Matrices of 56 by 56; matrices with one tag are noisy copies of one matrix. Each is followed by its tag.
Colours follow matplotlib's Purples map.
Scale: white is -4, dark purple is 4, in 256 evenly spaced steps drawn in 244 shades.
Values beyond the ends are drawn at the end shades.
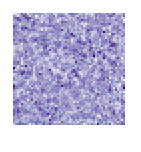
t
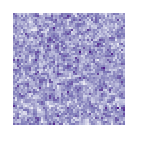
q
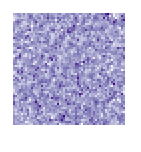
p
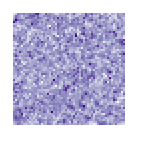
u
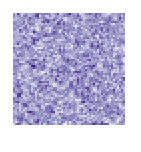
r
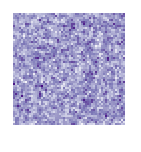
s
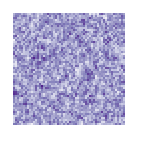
s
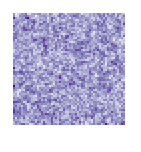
t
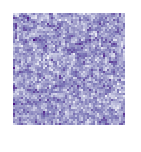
t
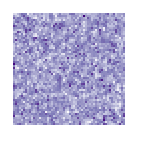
t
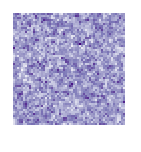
r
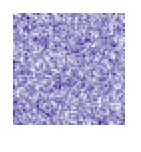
t
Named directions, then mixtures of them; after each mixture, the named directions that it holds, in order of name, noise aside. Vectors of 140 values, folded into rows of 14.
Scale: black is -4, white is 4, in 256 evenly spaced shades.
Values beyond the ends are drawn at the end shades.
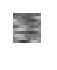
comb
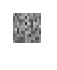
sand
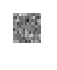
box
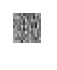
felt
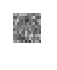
box.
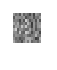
felt, sand.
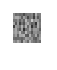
felt.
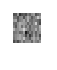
box, comb, felt.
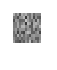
sand.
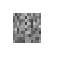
sand.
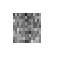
comb, sand.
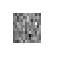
box, felt, sand.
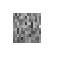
sand.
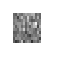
box, felt, sand.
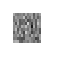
box, felt, sand.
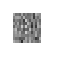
felt, sand.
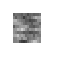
comb.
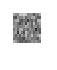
box, sand.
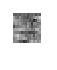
comb.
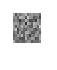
sand.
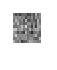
comb, felt, sand.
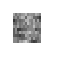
comb, sand.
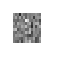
box, felt, sand.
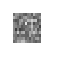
box, comb, sand.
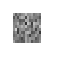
sand.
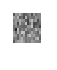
sand.
